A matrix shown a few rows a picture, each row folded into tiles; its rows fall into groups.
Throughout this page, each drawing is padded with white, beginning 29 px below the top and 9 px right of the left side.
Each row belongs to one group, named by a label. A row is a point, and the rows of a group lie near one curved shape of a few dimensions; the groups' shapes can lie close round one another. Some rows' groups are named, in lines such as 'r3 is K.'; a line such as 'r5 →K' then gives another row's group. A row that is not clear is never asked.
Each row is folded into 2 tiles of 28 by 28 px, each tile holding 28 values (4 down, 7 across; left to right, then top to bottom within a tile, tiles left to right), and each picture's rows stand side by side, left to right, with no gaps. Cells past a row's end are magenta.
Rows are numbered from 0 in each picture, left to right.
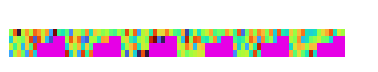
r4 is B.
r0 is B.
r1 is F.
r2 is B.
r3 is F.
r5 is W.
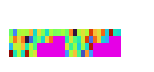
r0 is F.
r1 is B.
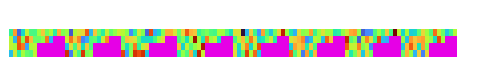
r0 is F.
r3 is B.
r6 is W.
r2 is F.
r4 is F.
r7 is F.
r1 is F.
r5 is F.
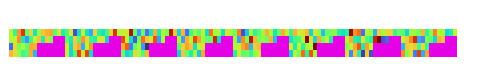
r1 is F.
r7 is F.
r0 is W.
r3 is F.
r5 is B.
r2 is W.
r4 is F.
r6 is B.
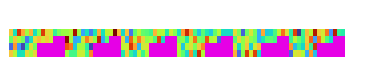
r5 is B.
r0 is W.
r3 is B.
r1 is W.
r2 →F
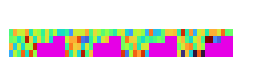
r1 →F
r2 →F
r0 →B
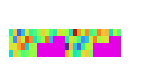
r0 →F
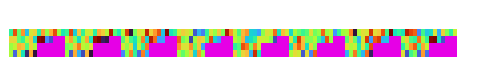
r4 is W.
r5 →F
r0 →B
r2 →B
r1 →B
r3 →W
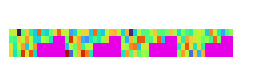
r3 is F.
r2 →F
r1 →F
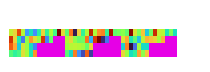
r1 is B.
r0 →W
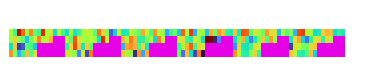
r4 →W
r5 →W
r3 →B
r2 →F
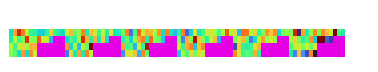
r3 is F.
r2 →B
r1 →B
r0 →B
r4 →W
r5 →B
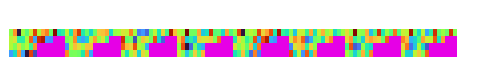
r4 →B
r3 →W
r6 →W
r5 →F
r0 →B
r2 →W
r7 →W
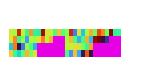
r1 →B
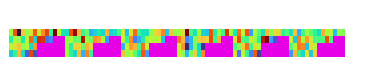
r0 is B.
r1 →B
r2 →W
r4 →B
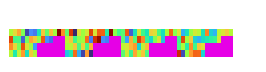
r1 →B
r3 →F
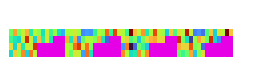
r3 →W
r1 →W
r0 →B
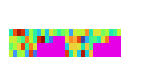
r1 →F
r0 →B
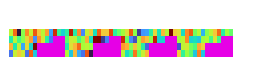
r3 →W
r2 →W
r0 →B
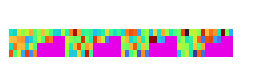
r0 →F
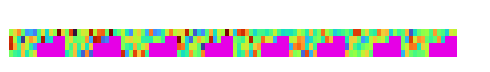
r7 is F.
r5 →F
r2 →F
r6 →W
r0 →W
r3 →W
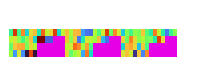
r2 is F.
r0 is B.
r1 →W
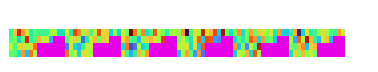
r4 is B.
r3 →B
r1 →W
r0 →B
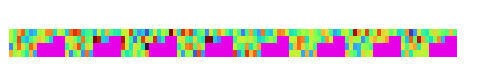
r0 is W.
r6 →W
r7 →F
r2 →W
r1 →B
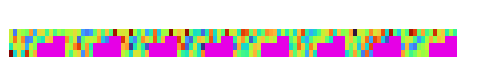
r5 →W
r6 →B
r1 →W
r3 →W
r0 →F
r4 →W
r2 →W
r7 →W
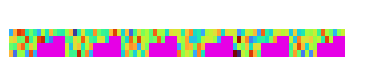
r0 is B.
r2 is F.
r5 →F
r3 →W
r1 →F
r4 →F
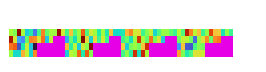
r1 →B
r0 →W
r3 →W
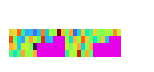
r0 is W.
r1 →F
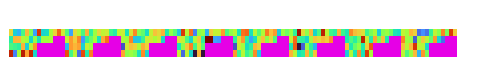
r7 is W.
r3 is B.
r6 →B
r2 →W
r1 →F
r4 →W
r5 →W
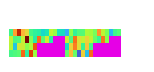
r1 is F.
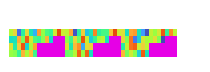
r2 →W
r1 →F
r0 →F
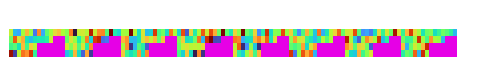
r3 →B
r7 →B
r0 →F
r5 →F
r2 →W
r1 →B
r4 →W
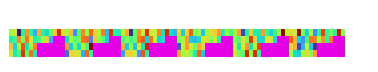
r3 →W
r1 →B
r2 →B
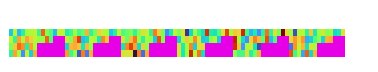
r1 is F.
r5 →F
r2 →F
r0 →F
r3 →F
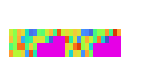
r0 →W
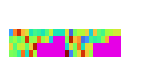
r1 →F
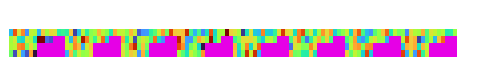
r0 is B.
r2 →W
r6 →W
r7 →F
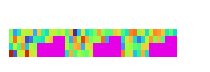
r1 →F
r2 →W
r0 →F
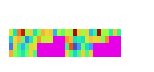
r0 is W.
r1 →W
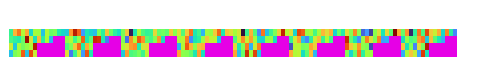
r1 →B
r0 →B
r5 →W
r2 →F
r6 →W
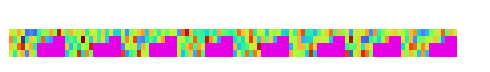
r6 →F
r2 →F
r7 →W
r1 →B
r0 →W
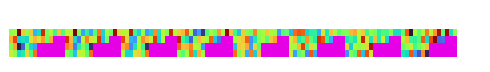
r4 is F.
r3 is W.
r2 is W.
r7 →B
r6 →B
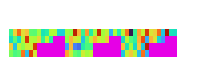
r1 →W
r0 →B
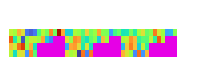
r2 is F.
